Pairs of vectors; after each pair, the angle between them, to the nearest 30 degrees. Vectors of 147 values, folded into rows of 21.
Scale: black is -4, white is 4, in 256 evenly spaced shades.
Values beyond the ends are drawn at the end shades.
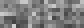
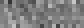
90 degrees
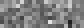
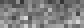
120 degrees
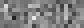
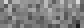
120 degrees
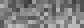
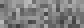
150 degrees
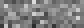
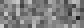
120 degrees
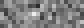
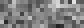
90 degrees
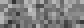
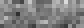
60 degrees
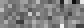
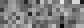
150 degrees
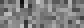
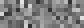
150 degrees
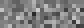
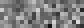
30 degrees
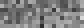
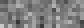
60 degrees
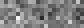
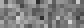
30 degrees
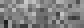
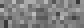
30 degrees
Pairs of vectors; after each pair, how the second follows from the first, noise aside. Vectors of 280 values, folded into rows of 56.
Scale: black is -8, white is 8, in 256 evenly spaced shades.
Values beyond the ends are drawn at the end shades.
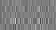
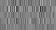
reversed, negated.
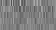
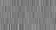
wrapped around, shrunk.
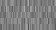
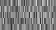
wrapped around, scaled up.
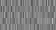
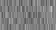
shuffled.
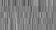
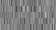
shuffled.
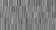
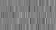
reversed, partly zeroed.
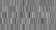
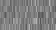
shuffled.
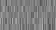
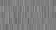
wrapped around, shrunk.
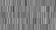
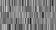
wrapped around, scaled up.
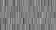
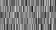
reversed, scaled up.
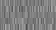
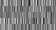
reversed, scaled up.
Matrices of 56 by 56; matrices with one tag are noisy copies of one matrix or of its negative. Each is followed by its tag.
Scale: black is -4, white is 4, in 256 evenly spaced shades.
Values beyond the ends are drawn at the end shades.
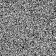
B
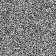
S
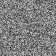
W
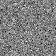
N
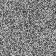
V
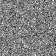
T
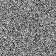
W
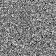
B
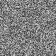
V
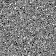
B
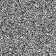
T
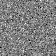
T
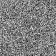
W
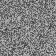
T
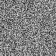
W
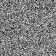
T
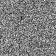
B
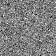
T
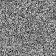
N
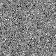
V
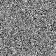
S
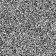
S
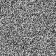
B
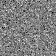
W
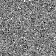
T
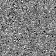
T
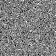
W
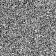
W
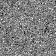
B
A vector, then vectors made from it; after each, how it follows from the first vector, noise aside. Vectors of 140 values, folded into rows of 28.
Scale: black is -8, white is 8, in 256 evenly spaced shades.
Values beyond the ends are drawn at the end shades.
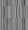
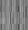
wrapped around.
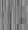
wrapped around.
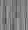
wrapped around.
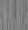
wrapped around, shrunk.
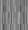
reversed.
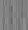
wrapped around, shrunk.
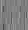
reversed, partly zeroed.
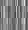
negated, scaled up.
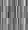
negated, scaled up.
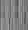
wrapped around.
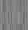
reversed, shrunk.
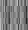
wrapped around, scaled up.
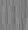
wrapped around, shrunk.
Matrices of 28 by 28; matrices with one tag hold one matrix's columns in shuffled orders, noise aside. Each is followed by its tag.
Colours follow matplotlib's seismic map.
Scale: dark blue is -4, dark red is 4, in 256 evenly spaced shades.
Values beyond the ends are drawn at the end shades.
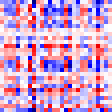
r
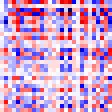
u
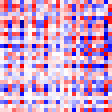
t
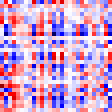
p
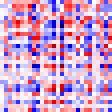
t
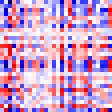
r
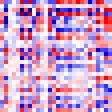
u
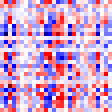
p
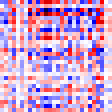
u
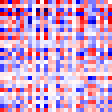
u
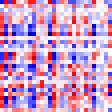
p
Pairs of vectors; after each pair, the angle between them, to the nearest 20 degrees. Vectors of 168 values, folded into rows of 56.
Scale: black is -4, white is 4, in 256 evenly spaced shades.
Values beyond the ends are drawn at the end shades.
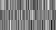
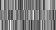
60 degrees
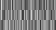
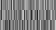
160 degrees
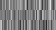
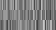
120 degrees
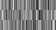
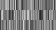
80 degrees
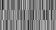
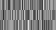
100 degrees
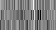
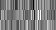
160 degrees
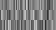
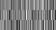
80 degrees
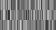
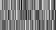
60 degrees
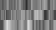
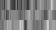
60 degrees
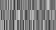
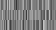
60 degrees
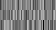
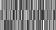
160 degrees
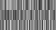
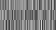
60 degrees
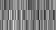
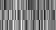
20 degrees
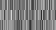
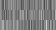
100 degrees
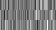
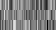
140 degrees
